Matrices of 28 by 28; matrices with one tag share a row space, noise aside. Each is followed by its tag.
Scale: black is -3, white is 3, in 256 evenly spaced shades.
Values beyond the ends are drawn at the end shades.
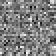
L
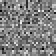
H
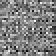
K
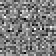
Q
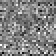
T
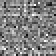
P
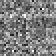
Q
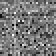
T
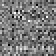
T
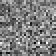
K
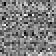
P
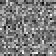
P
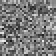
P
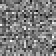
K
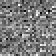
K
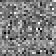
K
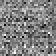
P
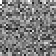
L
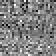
H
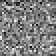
L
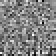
Q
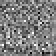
Q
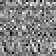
Q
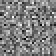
Q
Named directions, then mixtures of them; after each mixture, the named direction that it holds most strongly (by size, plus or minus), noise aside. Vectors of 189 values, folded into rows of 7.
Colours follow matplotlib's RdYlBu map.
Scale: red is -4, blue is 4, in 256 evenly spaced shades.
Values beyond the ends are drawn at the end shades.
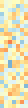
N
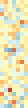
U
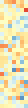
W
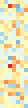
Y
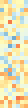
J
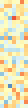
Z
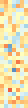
U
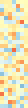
U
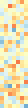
Y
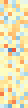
U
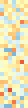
U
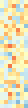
Y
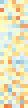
U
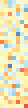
Y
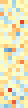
U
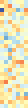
J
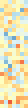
J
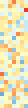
W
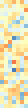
W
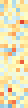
U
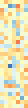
Y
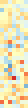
J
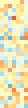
Z
